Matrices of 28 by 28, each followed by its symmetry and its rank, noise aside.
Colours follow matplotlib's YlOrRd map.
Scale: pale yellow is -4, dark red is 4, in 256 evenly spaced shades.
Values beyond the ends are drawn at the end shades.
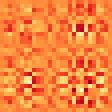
antisymmetric, rank two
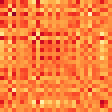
symmetric, rank two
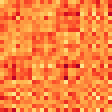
symmetric, rank three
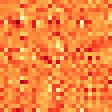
antisymmetric, rank four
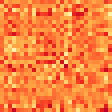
no symmetry, rank four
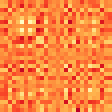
symmetric, rank two
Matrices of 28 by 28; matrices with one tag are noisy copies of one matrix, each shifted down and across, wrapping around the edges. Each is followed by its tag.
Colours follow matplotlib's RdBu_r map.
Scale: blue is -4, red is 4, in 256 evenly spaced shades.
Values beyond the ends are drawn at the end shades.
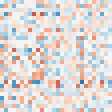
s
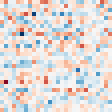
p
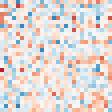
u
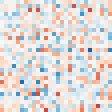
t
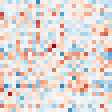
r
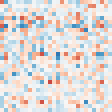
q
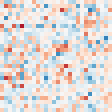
r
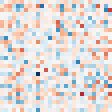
s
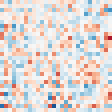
u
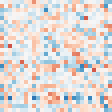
r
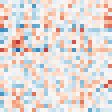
u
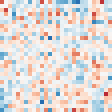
u
